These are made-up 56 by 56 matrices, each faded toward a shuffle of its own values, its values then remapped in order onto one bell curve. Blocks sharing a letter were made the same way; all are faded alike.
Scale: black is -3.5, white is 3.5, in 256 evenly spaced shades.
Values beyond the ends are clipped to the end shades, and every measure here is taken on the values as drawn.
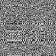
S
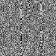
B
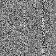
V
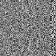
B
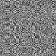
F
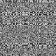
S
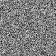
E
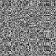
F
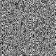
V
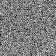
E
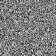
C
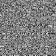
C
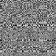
S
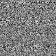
C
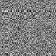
F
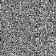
V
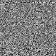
C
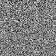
C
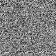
C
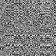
S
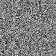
E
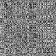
F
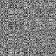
F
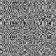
F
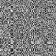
F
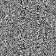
V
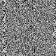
V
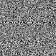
C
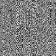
B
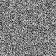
E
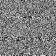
C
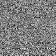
C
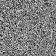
E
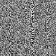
V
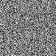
E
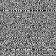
S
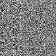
V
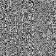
V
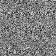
C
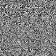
C
